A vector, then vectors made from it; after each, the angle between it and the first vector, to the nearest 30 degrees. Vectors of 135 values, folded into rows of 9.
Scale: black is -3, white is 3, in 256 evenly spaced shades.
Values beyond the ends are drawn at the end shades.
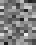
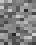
60 degrees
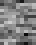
120 degrees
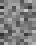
150 degrees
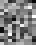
60 degrees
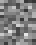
30 degrees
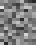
30 degrees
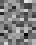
150 degrees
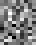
90 degrees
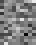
150 degrees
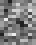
90 degrees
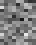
30 degrees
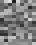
90 degrees
